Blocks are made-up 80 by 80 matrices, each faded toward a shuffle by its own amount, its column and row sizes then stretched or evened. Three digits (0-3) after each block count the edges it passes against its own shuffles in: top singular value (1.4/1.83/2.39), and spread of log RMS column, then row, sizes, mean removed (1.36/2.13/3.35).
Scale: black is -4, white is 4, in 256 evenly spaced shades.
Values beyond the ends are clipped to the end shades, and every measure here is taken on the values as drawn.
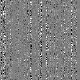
2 3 0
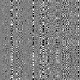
3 3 0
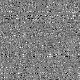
1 0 2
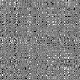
3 2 2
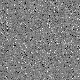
0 1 0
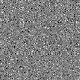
2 0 1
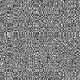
3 1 0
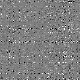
0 2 2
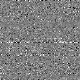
1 1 2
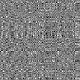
3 1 2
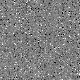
0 1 0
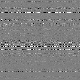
3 0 3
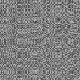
3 1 1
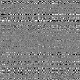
3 1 3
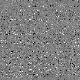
1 1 2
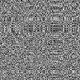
3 1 1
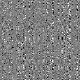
2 2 0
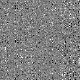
0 2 1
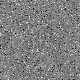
1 0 0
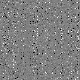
0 2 1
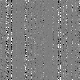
2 3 0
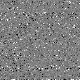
0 0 2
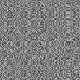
3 2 1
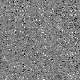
2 1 0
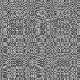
3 2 0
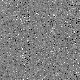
0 1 0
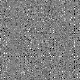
1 2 1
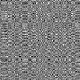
3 1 2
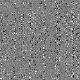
2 2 1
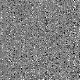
0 2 0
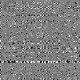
3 1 2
